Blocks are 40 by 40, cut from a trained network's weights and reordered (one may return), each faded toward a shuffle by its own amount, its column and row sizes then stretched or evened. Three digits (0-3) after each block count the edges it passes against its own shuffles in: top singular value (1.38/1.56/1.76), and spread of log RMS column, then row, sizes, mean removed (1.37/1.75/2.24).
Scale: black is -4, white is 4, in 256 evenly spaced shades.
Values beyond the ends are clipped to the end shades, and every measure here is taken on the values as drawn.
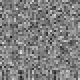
2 1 0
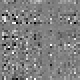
1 3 3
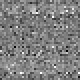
0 0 2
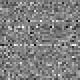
1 0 3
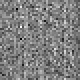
0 0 0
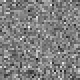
0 0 1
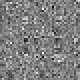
2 2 0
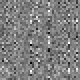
2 3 0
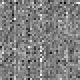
1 2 1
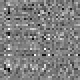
3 2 3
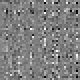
1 3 2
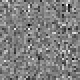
2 2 1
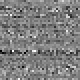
1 0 3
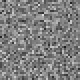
1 0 0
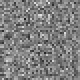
2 1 0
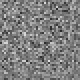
2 0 1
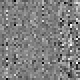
0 3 1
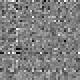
2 1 3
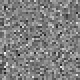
0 1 0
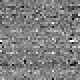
1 1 2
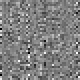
2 3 0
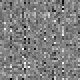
1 3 0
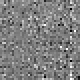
0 3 1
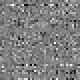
0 2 3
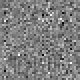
1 2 1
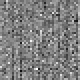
2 1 0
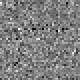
0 0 2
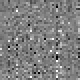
0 2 1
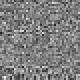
3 0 2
